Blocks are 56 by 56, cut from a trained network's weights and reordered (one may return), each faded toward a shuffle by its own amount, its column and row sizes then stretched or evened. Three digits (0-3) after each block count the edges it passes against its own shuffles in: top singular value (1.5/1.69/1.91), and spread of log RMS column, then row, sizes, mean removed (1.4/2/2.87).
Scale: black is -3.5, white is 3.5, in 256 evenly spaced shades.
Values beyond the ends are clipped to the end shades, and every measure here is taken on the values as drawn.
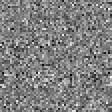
0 0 1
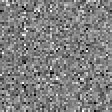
1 2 1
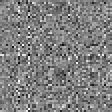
3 2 1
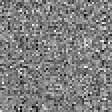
1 1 0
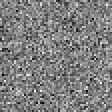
0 0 1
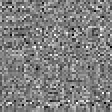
2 0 2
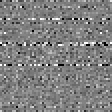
1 0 3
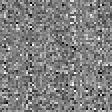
1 2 1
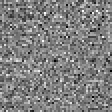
0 0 1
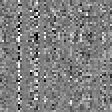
3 3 1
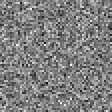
1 0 0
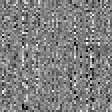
2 3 0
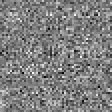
2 0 2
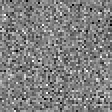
1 0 0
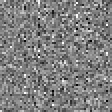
0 2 0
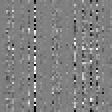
3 3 0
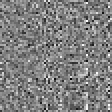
3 2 1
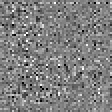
0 2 2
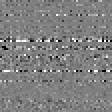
2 0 3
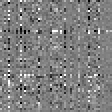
3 3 2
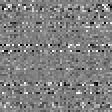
0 1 3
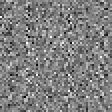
2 2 1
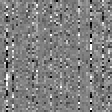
3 3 0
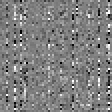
2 3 1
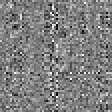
2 2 1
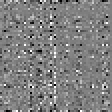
0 3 3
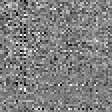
1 2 2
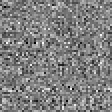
2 0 2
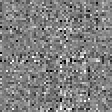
0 2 2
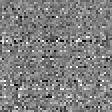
1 0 3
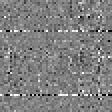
3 1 2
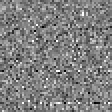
0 0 1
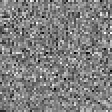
2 0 1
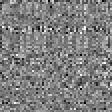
2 1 2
